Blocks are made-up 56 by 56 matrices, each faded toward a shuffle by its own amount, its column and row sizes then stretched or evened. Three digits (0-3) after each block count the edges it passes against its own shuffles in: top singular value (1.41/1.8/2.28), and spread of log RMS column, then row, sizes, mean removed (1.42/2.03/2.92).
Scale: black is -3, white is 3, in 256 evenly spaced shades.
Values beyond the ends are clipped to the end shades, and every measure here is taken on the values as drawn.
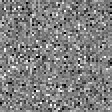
0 0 1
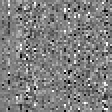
0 3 0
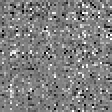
1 2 1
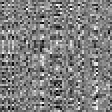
3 3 0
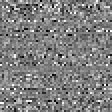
1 0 3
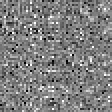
2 1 1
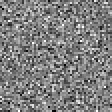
0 0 0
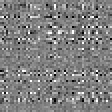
3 2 3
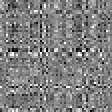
3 2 2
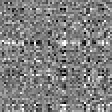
3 2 2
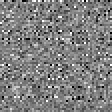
2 0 2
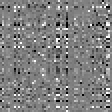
3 3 2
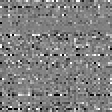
1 1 3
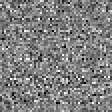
1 0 2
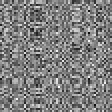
3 2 0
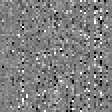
0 3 0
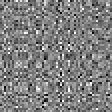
3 2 1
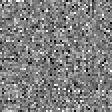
0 0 1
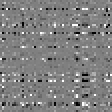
3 2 3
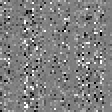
0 3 0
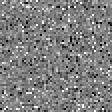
0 0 0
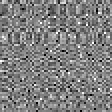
3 0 1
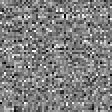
2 0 1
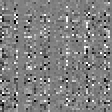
2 3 2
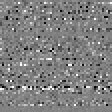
0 0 3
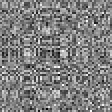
3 1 1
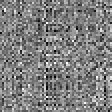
3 2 1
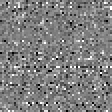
1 0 2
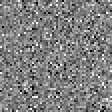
0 1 0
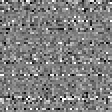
0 0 3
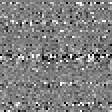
1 0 3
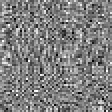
2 0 0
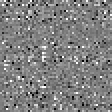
1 1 2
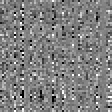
1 3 1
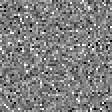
0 0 0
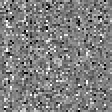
0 2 0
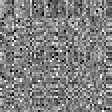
3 1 0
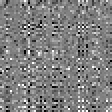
3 2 2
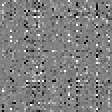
2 2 1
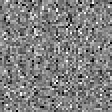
2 1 0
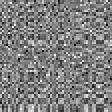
3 1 0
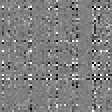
3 3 2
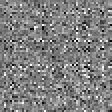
2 2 2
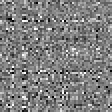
2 2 2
